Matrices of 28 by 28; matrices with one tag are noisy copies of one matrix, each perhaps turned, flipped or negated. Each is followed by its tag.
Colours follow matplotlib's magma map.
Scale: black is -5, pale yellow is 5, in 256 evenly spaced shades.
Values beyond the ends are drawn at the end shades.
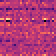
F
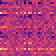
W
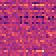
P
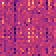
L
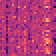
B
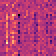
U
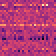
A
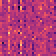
F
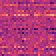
L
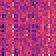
W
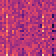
W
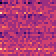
W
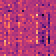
U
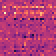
U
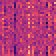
L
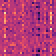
P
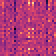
L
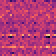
F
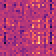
P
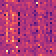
U
